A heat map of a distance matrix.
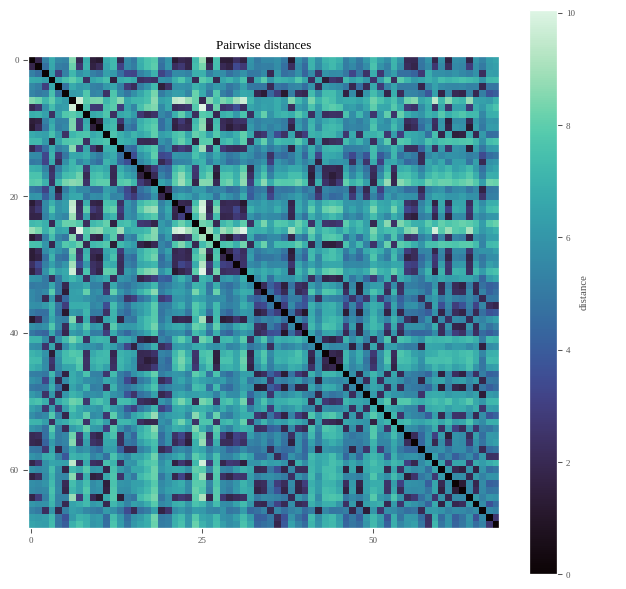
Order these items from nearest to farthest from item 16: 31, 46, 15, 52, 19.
19, 15, 46, 52, 31
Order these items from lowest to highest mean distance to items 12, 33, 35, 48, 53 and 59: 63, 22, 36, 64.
63, 36, 64, 22
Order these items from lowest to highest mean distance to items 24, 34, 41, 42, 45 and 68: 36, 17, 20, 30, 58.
17, 20, 36, 58, 30
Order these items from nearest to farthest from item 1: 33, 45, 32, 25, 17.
33, 32, 45, 17, 25
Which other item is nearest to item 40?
37
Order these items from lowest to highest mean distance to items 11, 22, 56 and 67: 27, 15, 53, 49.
15, 49, 53, 27
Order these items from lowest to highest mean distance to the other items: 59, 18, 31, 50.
59, 31, 50, 18
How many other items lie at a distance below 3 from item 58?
3
